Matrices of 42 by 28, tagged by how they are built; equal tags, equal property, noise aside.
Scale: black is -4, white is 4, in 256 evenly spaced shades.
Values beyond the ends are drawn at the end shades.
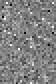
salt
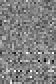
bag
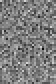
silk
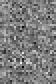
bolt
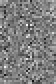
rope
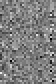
rope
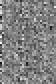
rope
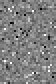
salt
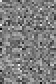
bolt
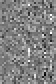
rope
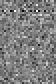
bag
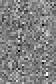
rope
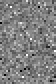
salt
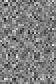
bolt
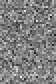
silk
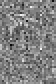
bolt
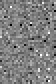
salt
